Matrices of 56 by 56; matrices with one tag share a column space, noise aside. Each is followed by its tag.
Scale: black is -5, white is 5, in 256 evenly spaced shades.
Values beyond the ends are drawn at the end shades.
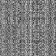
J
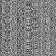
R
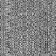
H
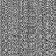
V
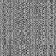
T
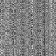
T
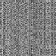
T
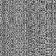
J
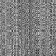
T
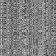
T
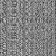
R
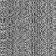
R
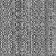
H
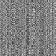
T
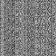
R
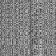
T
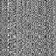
V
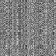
T
